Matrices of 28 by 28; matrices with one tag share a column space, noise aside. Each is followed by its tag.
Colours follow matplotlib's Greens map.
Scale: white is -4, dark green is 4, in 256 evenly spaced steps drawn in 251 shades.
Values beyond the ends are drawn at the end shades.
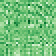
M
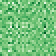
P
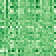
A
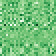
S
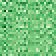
P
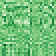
M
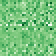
S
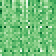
A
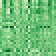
A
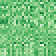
M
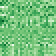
M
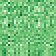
M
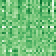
A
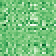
S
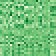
M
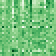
A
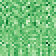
M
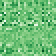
S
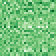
P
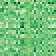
P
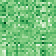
M
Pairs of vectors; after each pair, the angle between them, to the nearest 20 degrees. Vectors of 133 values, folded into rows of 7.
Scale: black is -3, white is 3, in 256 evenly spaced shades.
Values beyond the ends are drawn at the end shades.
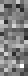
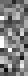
80 degrees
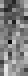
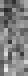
40 degrees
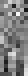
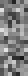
100 degrees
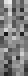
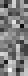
120 degrees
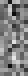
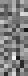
80 degrees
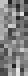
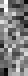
40 degrees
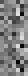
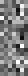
160 degrees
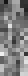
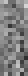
120 degrees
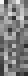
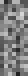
40 degrees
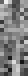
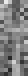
20 degrees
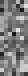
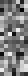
20 degrees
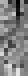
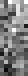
140 degrees
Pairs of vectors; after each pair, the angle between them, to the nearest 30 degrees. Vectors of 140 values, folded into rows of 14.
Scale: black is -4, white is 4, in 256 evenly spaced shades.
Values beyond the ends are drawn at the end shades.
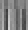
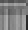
120 degrees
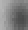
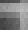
120 degrees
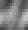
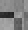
120 degrees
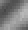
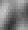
150 degrees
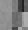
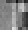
120 degrees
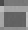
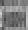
30 degrees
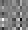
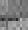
120 degrees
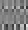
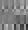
150 degrees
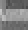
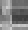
120 degrees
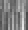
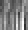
60 degrees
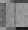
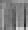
120 degrees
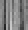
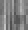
150 degrees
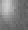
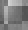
60 degrees
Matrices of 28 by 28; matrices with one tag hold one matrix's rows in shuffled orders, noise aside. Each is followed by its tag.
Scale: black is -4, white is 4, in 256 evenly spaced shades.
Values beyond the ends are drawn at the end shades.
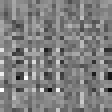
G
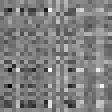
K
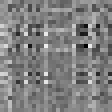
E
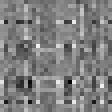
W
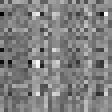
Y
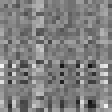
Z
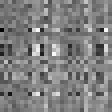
Y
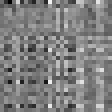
K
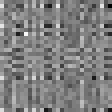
G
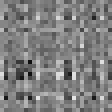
W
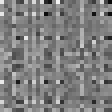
G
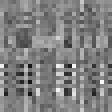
W
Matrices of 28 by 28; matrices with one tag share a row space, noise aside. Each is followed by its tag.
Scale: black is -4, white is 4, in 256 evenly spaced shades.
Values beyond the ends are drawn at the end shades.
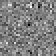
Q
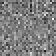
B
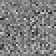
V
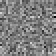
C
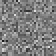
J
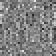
C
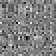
J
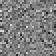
C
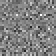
B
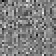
J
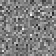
B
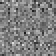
V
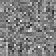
Q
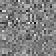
J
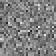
Q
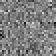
C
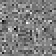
J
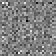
J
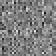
J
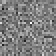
J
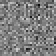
Q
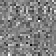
Q
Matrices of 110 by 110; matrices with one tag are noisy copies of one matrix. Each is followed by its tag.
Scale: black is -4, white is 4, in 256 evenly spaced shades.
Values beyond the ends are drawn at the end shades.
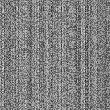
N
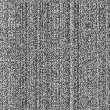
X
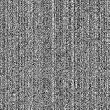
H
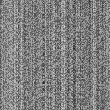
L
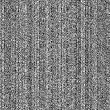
N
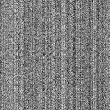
L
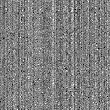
H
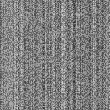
L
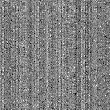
N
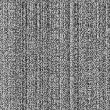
X
